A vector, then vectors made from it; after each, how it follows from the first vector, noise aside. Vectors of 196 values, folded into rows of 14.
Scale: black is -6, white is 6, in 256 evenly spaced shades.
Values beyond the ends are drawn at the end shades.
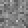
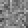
copied.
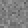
wrapped around, negated, shrunk.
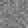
negated, shrunk.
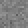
wrapped around, negated, shrunk.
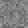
wrapped around, negated, shrunk.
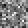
wrapped around, scaled up.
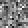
wrapped around, scaled up.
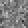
copied.
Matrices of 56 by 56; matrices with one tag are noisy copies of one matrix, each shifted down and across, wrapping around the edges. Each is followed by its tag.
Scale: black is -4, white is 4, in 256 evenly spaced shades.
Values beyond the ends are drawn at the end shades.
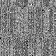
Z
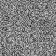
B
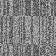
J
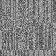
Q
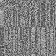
Q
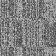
Z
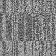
J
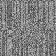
Q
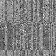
J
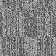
Z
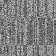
J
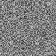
B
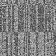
J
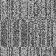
J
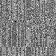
Q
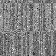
J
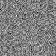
B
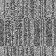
J
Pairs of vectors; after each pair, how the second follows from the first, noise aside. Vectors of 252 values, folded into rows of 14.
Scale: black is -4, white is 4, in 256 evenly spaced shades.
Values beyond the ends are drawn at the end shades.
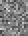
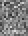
shuffled.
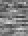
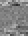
wrapped around, negated, partly zeroed.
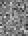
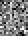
scaled up.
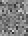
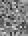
shuffled.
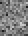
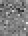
wrapped around, negated, partly zeroed.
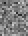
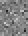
wrapped around, negated, partly zeroed.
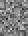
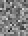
negated.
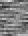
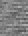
wrapped around, shrunk.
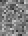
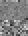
wrapped around, negated, partly zeroed.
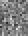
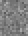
wrapped around, shrunk.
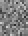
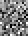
scaled up.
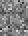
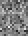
negated.
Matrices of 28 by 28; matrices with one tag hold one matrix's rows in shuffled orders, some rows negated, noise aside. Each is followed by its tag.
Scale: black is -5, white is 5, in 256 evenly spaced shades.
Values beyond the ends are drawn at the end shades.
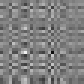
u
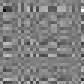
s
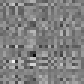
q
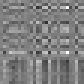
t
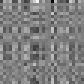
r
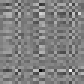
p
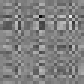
p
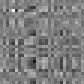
q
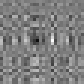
r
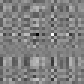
r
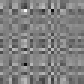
u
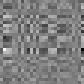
s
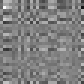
s
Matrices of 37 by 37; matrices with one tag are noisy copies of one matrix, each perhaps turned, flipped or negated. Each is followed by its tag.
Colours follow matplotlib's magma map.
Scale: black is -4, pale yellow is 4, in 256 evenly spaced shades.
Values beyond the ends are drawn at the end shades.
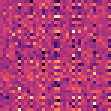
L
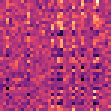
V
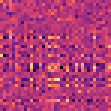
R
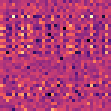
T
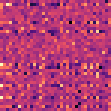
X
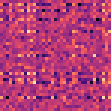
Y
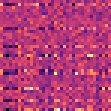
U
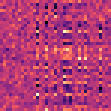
R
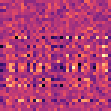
R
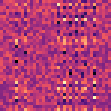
T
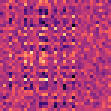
R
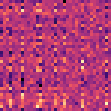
U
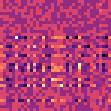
R
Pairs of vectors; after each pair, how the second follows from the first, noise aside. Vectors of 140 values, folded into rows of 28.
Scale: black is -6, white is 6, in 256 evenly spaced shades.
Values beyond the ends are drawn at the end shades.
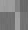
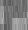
wrapped around.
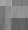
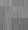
shrunk.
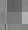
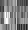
wrapped around, scaled up.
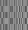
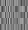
reversed.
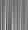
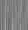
shrunk.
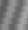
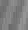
shrunk.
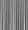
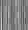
wrapped around.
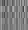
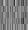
wrapped around.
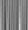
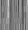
reversed.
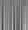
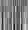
scaled up.
